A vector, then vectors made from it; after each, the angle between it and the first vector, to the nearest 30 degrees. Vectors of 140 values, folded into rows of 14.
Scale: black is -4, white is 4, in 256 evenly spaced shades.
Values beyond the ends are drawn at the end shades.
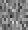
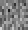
60 degrees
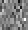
60 degrees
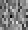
30 degrees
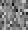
120 degrees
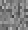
60 degrees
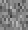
30 degrees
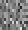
30 degrees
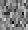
120 degrees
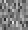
30 degrees
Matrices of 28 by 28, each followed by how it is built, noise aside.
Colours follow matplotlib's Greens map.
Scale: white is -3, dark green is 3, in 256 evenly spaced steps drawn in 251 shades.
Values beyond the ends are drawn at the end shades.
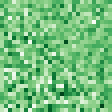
lower triangular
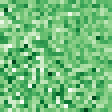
lower triangular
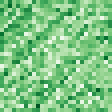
Hankel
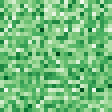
blocks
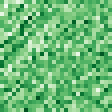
Hankel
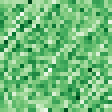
Hankel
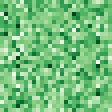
uneven columns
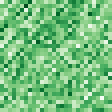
Hankel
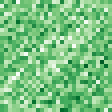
Hankel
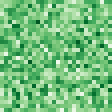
blocks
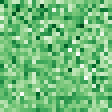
upper triangular
